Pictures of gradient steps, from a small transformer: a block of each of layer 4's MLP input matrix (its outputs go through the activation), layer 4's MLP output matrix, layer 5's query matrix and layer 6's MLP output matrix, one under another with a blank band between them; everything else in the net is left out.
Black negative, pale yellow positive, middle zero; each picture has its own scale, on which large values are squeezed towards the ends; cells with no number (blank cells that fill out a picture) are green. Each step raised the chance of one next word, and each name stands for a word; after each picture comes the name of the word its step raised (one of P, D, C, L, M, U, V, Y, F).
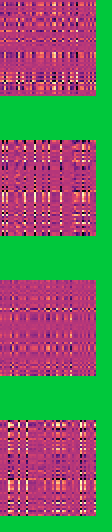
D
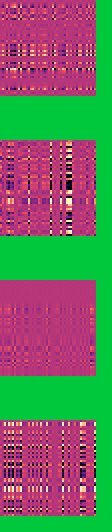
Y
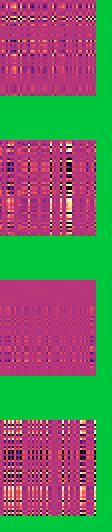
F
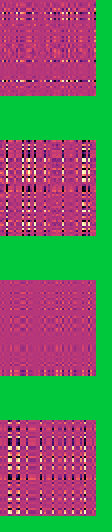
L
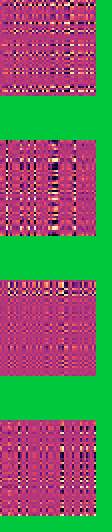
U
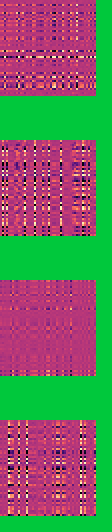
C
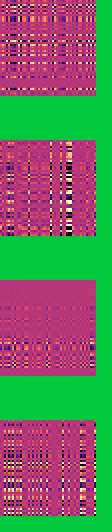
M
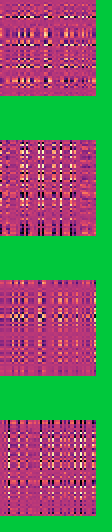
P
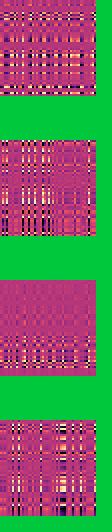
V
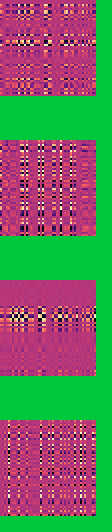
C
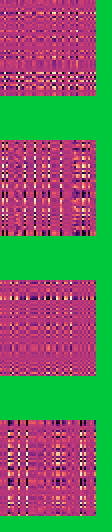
P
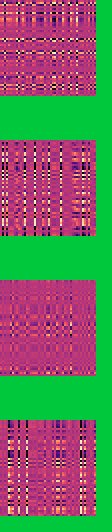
M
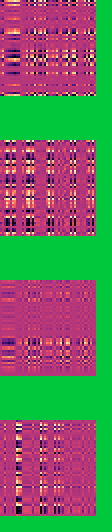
V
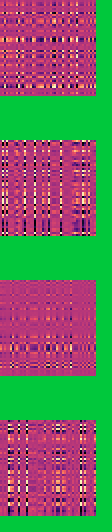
V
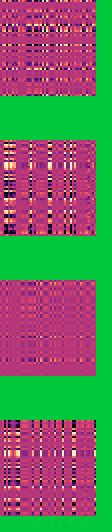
P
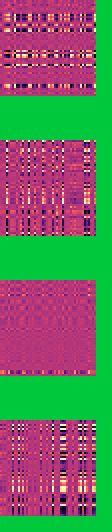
V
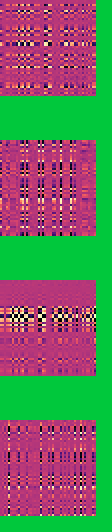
U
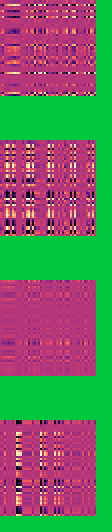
P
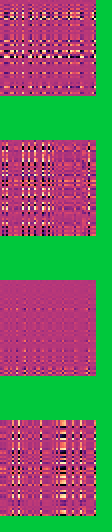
C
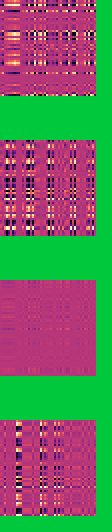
U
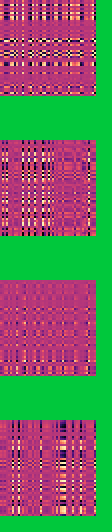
M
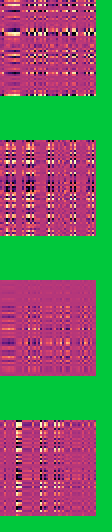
D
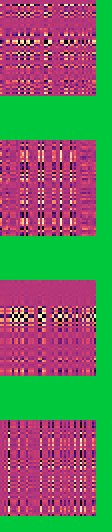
M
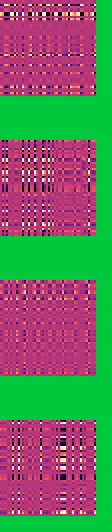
L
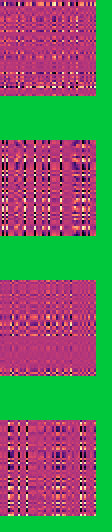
U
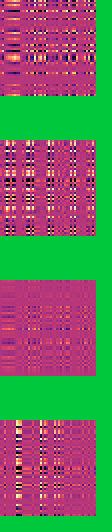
C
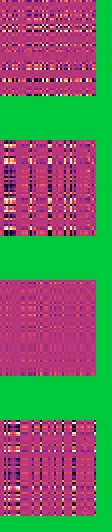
U
